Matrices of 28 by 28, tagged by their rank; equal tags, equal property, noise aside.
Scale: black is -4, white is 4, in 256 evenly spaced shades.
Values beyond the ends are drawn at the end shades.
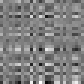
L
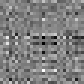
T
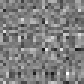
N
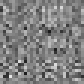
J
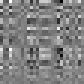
T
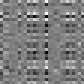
L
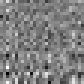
T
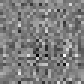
J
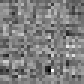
N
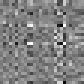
T
